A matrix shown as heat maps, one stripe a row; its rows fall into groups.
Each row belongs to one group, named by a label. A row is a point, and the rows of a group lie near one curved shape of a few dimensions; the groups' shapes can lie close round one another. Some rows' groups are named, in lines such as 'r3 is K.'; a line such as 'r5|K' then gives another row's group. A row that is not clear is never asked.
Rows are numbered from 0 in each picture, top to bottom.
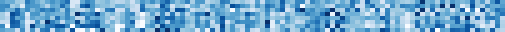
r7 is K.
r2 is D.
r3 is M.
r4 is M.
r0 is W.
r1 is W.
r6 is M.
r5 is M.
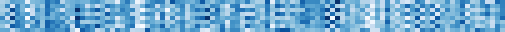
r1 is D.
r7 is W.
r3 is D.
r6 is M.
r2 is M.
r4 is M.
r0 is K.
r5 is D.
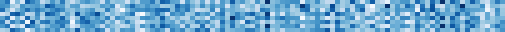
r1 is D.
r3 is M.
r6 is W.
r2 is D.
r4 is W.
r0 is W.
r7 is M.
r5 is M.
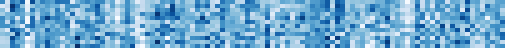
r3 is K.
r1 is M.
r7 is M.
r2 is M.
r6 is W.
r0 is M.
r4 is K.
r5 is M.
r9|M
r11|M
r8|D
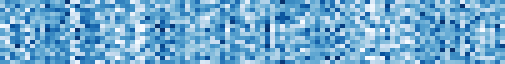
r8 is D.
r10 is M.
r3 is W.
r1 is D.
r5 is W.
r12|W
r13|M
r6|M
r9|M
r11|D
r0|W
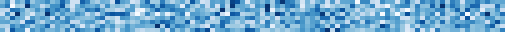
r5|W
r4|M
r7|M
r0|W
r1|W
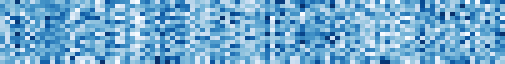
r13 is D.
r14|K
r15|K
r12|W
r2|W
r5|D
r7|K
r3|W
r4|M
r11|D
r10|D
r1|D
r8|D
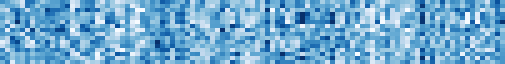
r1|W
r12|D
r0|W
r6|W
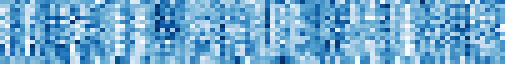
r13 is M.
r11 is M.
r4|M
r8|K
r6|M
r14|W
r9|M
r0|D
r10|M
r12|M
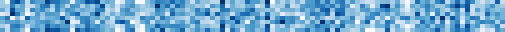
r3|M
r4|W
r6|M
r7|M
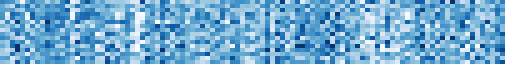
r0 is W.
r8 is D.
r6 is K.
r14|W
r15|D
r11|D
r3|M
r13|M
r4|M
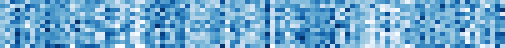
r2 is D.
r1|W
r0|M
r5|M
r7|D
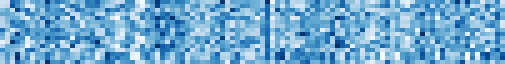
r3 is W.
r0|M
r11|K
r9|M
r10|M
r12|W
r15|D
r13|D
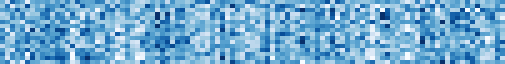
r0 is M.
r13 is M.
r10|D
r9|D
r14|M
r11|K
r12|D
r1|W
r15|W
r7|M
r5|W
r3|K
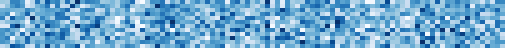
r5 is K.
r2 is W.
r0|M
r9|W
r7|W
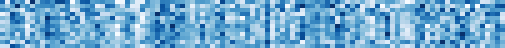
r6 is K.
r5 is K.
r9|K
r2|W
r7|K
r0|M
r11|M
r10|W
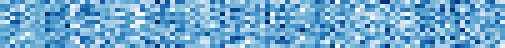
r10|W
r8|M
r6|W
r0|K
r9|W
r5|M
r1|W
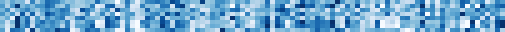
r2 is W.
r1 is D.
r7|M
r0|K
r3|K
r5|D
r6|D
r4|D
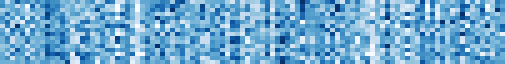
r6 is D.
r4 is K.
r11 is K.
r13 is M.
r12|D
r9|W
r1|K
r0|D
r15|W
